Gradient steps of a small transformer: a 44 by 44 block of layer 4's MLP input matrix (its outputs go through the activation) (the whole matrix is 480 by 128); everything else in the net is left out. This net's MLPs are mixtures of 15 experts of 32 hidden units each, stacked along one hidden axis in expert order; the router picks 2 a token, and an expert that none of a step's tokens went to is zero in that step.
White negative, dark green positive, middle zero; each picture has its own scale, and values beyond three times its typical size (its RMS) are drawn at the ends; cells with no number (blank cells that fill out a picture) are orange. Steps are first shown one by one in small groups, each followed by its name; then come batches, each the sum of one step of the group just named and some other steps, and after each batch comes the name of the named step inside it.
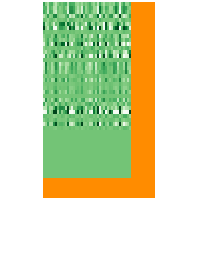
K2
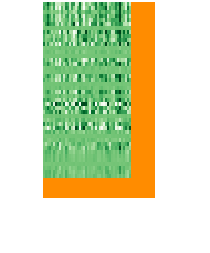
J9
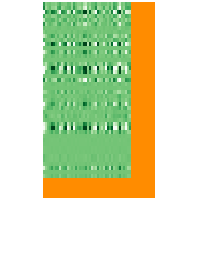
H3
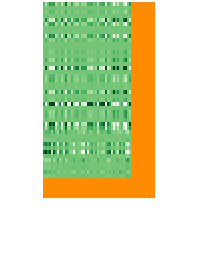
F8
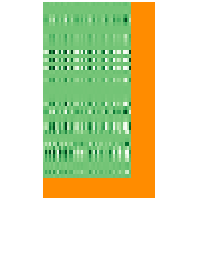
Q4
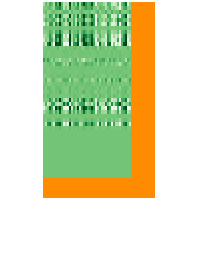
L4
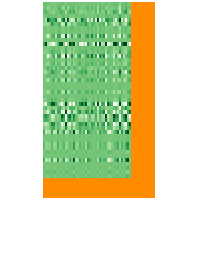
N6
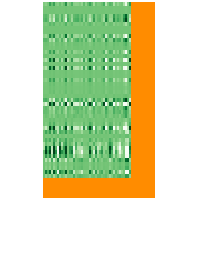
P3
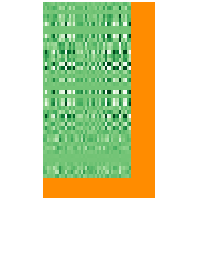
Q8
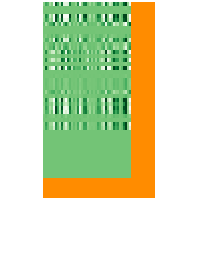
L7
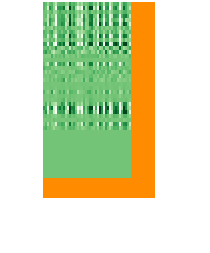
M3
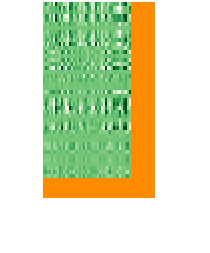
L7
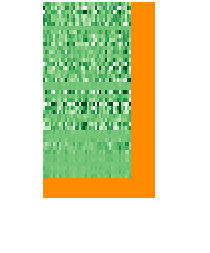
J9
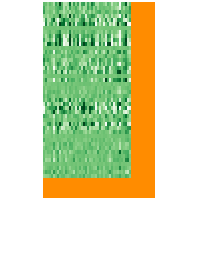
L4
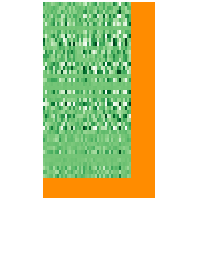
Q8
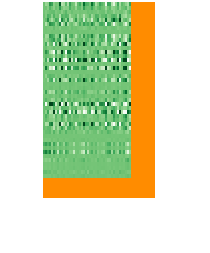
F8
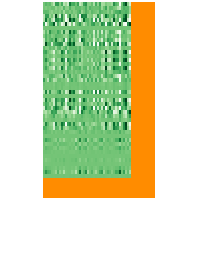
L7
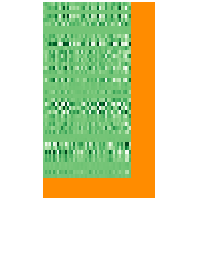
Q4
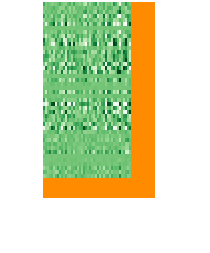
Q8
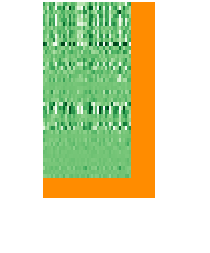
M3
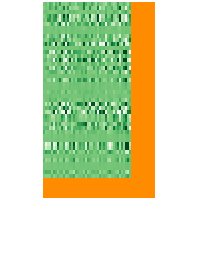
N6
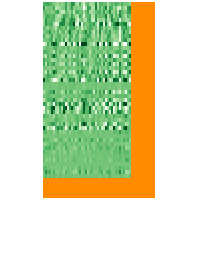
J9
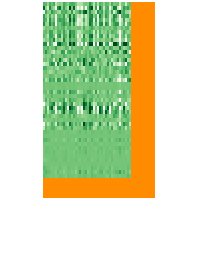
M3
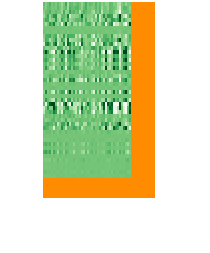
F8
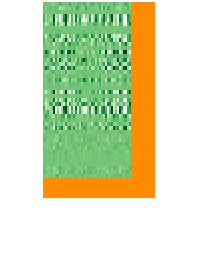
Q8
